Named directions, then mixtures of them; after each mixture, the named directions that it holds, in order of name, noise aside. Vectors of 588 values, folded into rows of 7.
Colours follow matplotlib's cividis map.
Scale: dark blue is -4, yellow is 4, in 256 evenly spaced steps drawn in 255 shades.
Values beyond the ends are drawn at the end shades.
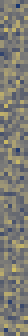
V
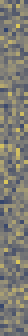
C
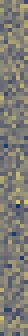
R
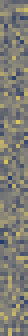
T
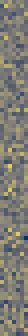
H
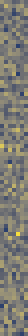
C, H, T.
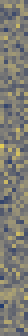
C, H.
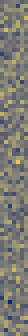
V.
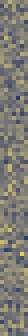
C, H, T.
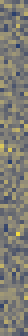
C, H, T.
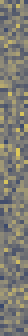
C.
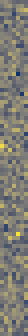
C, H, T.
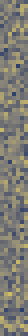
C, R, V.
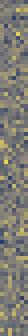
T.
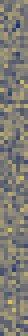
C, V.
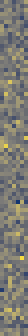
R, T.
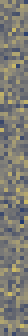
C, R, V.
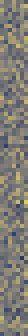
R.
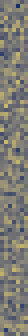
V.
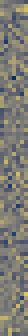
R, T.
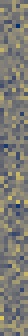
C, R.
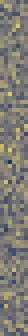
C, H, V.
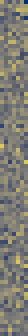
C, R, T.
